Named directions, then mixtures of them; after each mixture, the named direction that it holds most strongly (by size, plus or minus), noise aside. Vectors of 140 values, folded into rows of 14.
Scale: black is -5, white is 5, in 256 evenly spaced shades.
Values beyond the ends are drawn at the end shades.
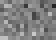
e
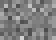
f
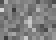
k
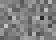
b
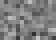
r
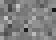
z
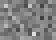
b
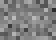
z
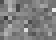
z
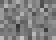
f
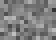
r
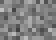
k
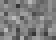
r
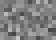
r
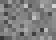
e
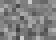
r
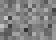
z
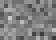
f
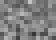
r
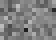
z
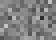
b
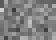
k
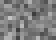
r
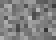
e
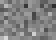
e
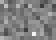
e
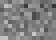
e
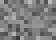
r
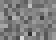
f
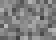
b
